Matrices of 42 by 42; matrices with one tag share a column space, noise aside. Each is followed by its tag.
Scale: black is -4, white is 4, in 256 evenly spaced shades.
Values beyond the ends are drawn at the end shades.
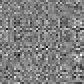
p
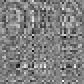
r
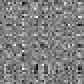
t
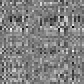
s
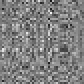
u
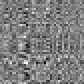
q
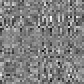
s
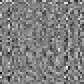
u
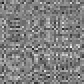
p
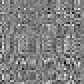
q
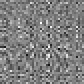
p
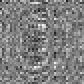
u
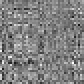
q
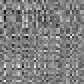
r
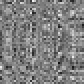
u
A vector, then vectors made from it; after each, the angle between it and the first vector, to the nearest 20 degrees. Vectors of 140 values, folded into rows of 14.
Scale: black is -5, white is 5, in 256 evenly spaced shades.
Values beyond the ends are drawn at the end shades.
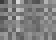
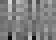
60 degrees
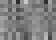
140 degrees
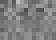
40 degrees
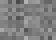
140 degrees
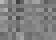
160 degrees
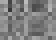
120 degrees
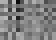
160 degrees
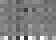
100 degrees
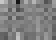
140 degrees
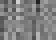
40 degrees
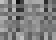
160 degrees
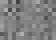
140 degrees
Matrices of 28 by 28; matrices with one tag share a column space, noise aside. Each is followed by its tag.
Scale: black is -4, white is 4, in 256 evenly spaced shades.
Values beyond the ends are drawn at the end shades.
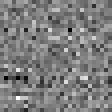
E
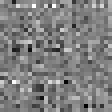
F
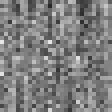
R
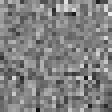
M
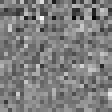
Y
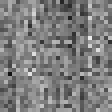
R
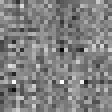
F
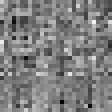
R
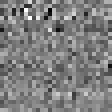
Y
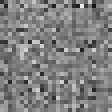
F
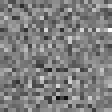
E
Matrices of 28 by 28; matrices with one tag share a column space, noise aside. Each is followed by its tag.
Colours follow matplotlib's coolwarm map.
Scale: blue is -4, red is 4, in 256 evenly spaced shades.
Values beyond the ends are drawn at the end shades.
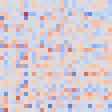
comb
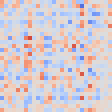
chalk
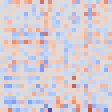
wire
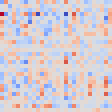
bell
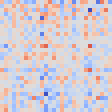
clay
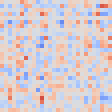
chalk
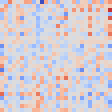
clay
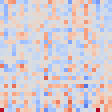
wire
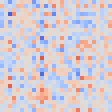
chalk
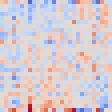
wire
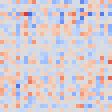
bell
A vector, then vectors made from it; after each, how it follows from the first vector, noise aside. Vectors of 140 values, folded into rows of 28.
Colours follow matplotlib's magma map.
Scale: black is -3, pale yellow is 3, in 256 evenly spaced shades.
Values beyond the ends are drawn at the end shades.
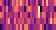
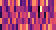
sign-scrambled.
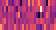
negated, partly zeroed.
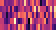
wrapped around, negated.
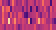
wrapped around, negated, partly zeroed.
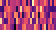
wrapped around, negated.
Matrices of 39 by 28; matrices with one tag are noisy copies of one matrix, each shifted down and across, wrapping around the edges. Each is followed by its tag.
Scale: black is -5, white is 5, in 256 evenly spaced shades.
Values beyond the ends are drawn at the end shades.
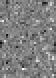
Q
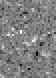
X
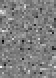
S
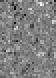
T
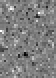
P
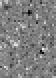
P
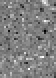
S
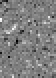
X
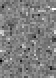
S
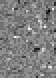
Q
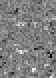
T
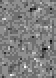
Q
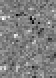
T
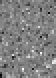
X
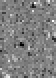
P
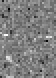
S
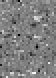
S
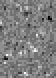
P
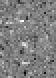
S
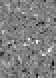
X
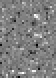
S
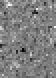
P
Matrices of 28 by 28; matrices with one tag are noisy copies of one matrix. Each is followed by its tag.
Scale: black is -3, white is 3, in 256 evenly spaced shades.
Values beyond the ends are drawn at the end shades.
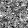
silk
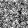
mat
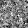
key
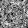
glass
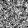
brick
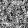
glass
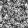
brick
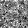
mat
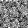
mat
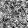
silk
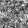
silk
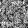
glass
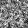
key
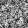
key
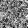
silk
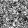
mat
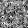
glass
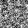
brick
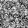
mat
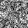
silk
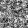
silk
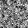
brick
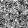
mat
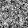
key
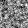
brick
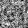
glass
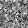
mat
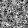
glass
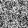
mat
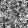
silk
